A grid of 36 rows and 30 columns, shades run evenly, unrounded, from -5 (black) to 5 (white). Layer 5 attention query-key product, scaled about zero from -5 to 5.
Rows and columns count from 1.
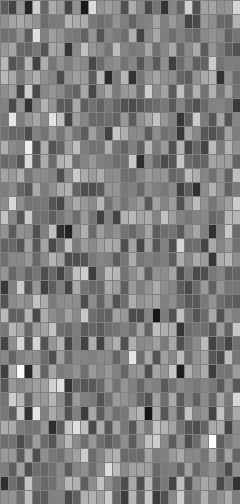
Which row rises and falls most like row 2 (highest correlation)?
31
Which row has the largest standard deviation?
1
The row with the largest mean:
13
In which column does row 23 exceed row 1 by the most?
11
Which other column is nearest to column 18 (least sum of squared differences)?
22
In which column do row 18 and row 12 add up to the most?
23
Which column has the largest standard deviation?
4
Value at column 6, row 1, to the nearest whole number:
-1
